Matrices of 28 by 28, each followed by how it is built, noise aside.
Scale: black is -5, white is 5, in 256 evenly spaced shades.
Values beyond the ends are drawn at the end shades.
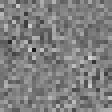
block diagonal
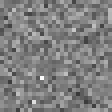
noise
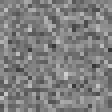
repeating rows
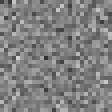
repeating rows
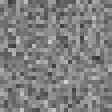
blocks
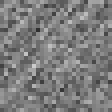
Hankel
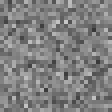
noise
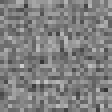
blocks
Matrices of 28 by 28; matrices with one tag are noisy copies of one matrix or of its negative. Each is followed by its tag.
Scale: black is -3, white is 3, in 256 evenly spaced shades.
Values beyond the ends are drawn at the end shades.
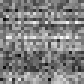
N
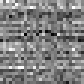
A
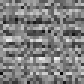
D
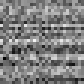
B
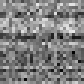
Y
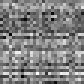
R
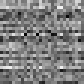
A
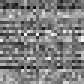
A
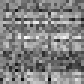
N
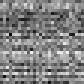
R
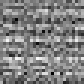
D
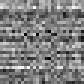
A
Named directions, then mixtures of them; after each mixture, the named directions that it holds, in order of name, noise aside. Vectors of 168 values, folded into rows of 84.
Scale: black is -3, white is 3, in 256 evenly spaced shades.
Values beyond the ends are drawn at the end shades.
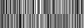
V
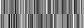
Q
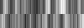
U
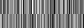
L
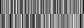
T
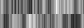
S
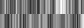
S, U, V.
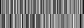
T.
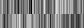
L, S.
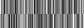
Q.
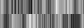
S.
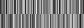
T, V.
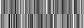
Q.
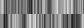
S.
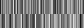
T.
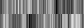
S.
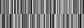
L, S, T.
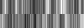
U.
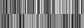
S, V.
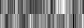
Q, S, U.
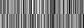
L.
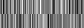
L, V.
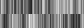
S.
